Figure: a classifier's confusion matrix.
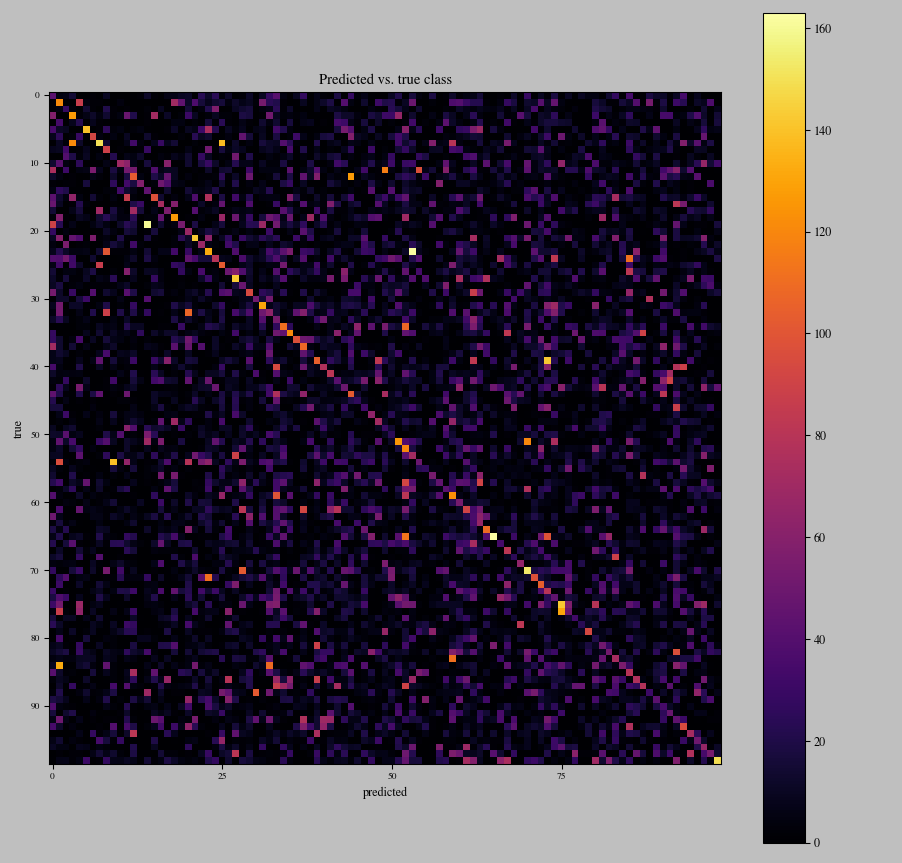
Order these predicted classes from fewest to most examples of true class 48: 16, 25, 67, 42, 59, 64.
64, 67, 42, 25, 16, 59
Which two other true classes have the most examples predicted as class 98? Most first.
43, 10
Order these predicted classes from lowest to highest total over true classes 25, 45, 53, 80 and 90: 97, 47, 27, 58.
97, 47, 58, 27
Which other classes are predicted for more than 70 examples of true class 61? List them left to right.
28, 37, 42
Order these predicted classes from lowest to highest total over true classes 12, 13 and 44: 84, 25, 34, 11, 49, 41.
84, 41, 34, 25, 49, 11
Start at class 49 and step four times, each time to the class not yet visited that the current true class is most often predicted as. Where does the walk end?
27
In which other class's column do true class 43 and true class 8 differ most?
81
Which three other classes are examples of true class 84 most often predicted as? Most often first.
1, 32, 92
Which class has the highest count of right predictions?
65
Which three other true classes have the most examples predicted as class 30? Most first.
88, 92, 41
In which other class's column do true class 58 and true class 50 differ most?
70
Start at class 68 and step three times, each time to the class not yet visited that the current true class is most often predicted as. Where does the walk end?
33
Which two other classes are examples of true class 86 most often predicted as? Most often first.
39, 26
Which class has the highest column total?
52
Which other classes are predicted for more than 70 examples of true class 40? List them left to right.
33, 92, 93
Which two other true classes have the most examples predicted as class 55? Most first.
89, 85
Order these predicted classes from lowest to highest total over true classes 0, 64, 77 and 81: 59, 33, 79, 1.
1, 59, 79, 33
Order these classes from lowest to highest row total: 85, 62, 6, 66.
6, 62, 85, 66
